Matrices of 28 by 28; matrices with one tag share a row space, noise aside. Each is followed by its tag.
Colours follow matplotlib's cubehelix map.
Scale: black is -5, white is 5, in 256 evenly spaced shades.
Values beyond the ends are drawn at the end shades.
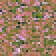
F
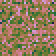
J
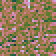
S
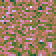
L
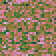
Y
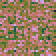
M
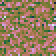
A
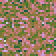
Y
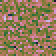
M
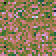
M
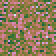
M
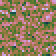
S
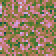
Y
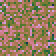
J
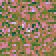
S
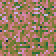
F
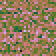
J
